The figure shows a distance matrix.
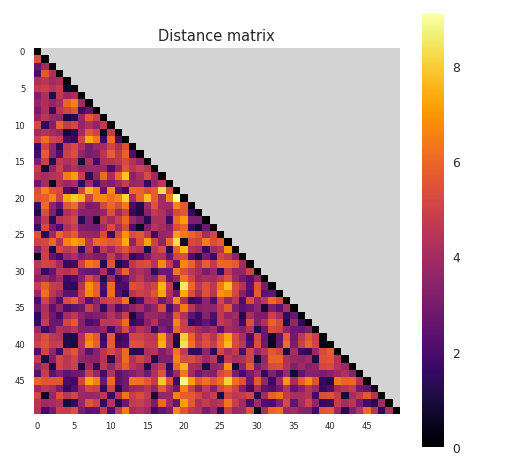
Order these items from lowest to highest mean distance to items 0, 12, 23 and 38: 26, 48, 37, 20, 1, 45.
37, 48, 1, 45, 26, 20
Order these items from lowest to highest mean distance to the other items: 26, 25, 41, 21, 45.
41, 21, 25, 45, 26
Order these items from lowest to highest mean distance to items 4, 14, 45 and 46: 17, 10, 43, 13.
13, 43, 10, 17
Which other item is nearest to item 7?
17
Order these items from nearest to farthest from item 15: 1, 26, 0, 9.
0, 9, 1, 26
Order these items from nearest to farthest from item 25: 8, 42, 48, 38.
42, 38, 8, 48
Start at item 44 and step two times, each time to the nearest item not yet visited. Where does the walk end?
31
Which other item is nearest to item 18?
2
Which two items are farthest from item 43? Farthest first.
20, 26
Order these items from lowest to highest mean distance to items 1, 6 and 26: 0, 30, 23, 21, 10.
30, 10, 23, 0, 21
